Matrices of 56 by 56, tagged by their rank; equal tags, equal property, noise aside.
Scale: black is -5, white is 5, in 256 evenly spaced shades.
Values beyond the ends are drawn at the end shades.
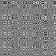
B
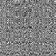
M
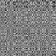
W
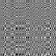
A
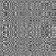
B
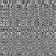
W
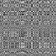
B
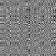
B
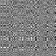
W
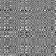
B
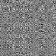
M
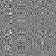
W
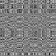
B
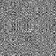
M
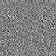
M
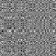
W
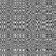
A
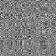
M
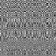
B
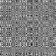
B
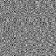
M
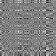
A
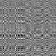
A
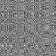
W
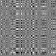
A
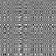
A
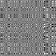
A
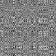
W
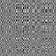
A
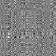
W
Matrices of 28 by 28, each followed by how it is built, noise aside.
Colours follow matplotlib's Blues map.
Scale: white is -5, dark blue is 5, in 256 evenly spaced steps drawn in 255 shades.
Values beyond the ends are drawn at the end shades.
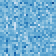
uneven columns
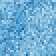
smooth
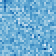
banded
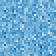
uneven columns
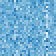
uneven columns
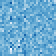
uneven columns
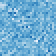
banded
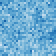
smooth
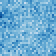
smooth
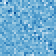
banded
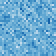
Toeplitz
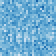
blocks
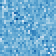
banded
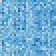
blocks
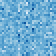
uneven columns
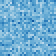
blocks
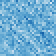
Toeplitz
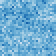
smooth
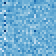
uneven columns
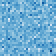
uneven columns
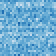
blocks
